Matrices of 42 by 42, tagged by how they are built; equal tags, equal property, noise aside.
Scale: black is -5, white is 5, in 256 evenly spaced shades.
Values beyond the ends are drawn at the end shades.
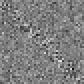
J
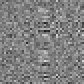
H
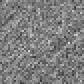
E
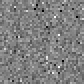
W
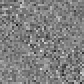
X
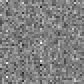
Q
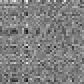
H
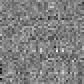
H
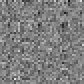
H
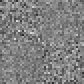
X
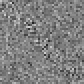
J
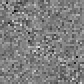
X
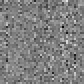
Q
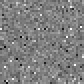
W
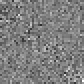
X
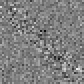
J
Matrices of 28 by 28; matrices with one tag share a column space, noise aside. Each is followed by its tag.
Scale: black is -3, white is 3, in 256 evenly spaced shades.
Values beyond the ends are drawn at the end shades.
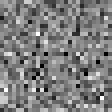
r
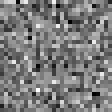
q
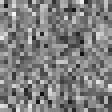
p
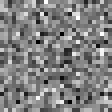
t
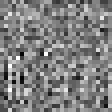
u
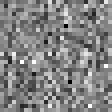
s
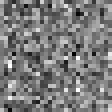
s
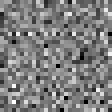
t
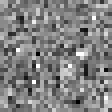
u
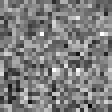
r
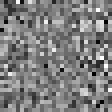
q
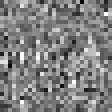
s
